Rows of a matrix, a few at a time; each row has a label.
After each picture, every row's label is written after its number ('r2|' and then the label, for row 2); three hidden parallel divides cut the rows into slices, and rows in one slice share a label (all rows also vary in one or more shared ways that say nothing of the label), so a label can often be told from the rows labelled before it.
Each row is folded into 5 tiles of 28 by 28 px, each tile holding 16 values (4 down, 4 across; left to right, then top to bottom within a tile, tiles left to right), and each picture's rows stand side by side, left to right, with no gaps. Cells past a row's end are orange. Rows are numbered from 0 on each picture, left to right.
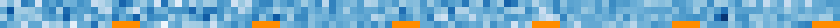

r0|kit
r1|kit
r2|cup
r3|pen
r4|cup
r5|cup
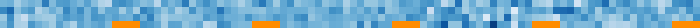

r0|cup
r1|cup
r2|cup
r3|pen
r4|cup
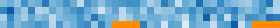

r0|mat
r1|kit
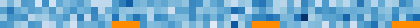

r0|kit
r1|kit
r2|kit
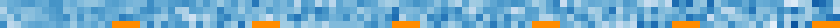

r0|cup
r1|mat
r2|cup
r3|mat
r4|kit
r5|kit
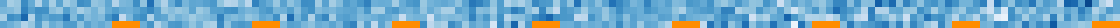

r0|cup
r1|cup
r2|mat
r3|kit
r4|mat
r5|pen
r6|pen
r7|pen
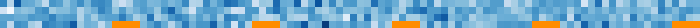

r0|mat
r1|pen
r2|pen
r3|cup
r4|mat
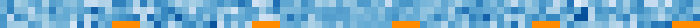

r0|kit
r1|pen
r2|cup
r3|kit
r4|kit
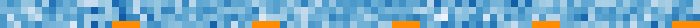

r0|kit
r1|mat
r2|cup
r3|pen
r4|kit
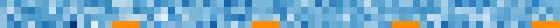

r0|pen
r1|pen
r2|mat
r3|mat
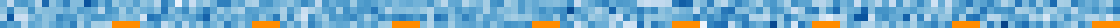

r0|mat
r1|cup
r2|cup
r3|cup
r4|kit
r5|pen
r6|kit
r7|pen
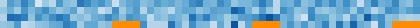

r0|cup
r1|kit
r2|pen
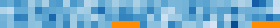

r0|cup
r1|kit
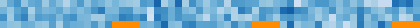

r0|cup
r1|mat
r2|cup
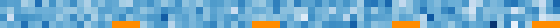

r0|mat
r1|mat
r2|pen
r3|pen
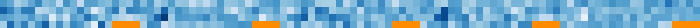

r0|pen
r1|cup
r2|cup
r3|mat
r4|mat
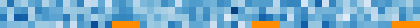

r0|kit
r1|kit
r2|mat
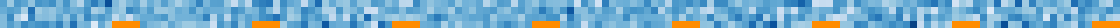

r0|pen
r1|kit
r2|pen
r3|cup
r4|cup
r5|pen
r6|pen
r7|pen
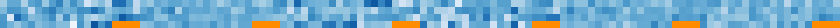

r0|kit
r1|mat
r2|pen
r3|kit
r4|cup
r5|cup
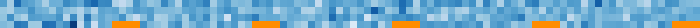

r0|pen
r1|cup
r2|kit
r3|mat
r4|mat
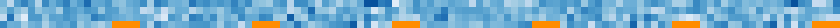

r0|mat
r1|mat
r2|pen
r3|cup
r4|pen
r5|pen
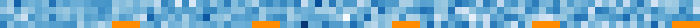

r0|mat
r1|cup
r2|pen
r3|pen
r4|kit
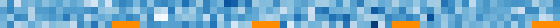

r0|kit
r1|pen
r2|kit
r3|mat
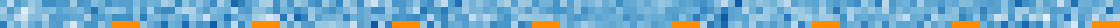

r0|cup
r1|pen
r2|kit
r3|mat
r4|cup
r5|mat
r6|mat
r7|pen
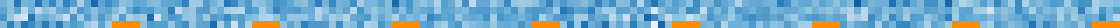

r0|pen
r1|pen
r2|mat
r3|cup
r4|pen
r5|cup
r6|mat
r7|mat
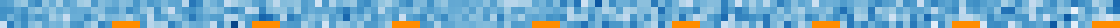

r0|mat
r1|kit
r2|cup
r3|cup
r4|pen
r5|cup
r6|pen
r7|pen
